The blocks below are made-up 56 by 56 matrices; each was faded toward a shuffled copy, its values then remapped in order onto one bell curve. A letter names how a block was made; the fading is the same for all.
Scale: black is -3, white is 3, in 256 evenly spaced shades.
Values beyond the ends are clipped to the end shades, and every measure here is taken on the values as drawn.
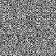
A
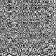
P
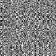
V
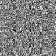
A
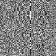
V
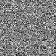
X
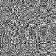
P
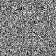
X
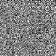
A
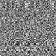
P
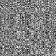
P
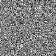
X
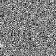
X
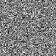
X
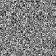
X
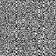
V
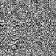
P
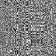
V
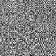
P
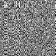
V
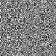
P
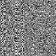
V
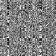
V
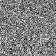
X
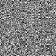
A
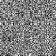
P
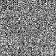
X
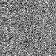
X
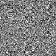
X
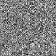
X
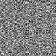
A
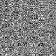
A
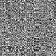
P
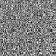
P
